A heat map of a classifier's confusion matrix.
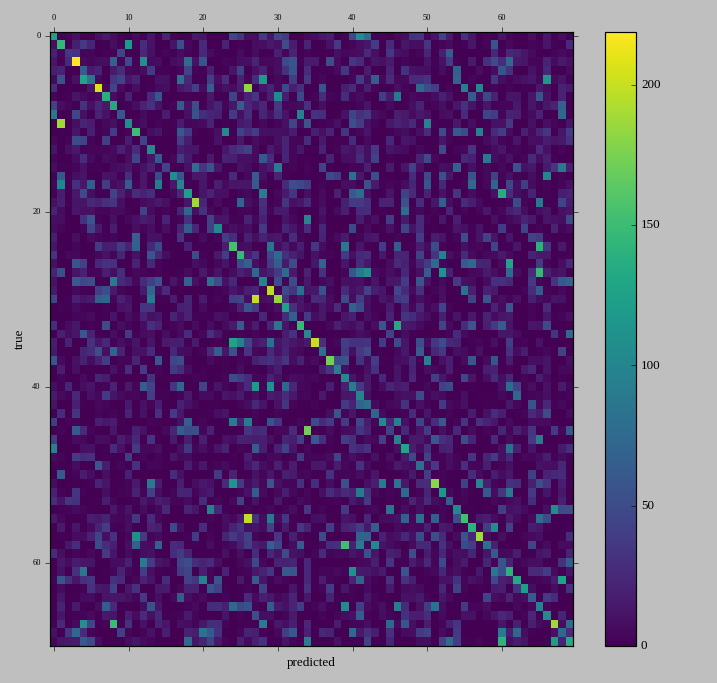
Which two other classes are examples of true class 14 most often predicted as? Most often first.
58, 28
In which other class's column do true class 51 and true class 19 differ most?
24
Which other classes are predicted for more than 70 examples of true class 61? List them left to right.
4, 40, 59
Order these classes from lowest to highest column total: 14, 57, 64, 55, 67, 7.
57, 67, 14, 64, 7, 55
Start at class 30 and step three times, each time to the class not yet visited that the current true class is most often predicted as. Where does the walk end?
39
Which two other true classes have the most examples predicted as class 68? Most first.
62, 15
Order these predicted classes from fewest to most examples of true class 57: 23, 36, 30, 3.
3, 23, 30, 36
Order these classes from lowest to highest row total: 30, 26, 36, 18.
36, 18, 26, 30
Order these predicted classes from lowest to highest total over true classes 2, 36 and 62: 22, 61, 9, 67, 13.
67, 13, 61, 9, 22
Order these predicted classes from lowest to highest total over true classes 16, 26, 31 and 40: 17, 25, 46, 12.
46, 25, 12, 17
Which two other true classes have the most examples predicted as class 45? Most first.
54, 67
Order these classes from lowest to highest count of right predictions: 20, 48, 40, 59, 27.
20, 48, 59, 27, 40
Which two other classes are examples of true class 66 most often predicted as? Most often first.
41, 27
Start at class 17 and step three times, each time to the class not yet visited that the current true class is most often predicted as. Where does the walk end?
50
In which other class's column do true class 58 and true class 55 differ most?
26
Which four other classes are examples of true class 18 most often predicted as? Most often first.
60, 28, 41, 40
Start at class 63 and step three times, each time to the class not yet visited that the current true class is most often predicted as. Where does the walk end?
69
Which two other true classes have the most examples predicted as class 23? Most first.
11, 25
